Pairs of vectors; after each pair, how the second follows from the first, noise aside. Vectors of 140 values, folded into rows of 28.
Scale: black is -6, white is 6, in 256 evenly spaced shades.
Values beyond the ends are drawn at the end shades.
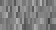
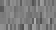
wrapped around, negated, partly zeroed.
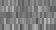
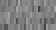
negated, partly zeroed.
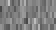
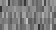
sign-scrambled.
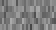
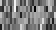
wrapped around, scaled up.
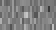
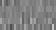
partly zeroed.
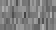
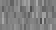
wrapped around, negated, partly zeroed.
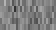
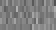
wrapped around, negated, partly zeroed.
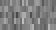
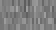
wrapped around, shrunk.
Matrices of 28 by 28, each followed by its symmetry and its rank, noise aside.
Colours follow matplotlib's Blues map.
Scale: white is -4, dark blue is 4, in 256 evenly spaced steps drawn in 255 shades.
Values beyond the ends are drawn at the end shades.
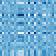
no symmetry, rank one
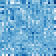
no symmetry, rank three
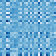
no symmetry, rank one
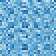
no symmetry, rank three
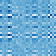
no symmetry, rank one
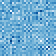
symmetric, rank three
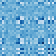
symmetric, rank one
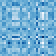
no symmetry, rank two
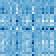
no symmetry, rank one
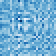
symmetric, rank three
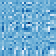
no symmetry, rank three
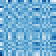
antisymmetric, rank two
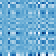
no symmetry, rank one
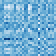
no symmetry, rank two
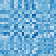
symmetric, rank two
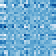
no symmetry, rank two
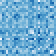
symmetric, rank three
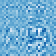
no symmetry, rank three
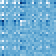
symmetric, rank one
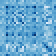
symmetric, rank three
